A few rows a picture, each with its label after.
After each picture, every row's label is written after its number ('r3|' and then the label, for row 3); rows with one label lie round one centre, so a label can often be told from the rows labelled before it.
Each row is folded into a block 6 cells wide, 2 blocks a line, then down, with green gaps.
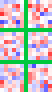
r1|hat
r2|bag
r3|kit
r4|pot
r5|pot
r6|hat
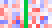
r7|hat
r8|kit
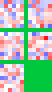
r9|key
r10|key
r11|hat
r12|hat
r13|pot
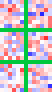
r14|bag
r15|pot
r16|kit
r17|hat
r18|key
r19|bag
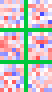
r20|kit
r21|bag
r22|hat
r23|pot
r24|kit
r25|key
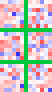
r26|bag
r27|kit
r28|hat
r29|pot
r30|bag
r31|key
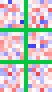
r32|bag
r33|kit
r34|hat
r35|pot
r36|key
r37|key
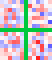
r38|kit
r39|bag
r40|pot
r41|kit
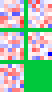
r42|pot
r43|key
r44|pot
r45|bag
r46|bag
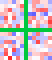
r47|kit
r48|pot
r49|kit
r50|key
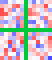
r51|hat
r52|hat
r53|kit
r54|key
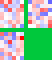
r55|key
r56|pot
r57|key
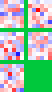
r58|pot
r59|bag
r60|kit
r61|pot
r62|key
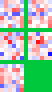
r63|pot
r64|pot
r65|key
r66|bag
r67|hat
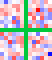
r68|hat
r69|kit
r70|key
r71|bag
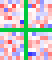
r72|bag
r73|key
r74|kit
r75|hat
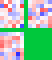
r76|key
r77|pot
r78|hat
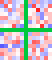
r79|key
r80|key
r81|pot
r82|kit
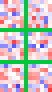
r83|pot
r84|kit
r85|pot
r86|pot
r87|hat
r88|hat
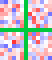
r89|hat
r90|kit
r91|pot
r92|key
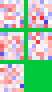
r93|bag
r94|kit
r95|hat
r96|key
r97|bag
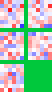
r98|key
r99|key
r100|key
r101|hat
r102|kit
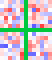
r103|kit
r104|bag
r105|pot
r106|hat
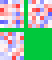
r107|hat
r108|kit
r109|key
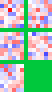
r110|key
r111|kit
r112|pot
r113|hat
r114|key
